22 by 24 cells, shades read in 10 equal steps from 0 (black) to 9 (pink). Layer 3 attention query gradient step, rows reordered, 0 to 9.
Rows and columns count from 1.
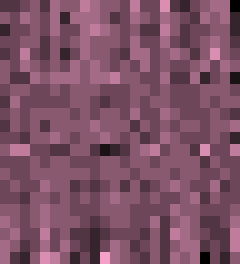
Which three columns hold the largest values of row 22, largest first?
11, 5, 6
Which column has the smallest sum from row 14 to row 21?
10
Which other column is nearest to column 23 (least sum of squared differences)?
8
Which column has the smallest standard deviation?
4
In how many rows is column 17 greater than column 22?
9
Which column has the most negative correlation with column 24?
17
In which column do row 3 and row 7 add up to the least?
24
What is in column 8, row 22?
2
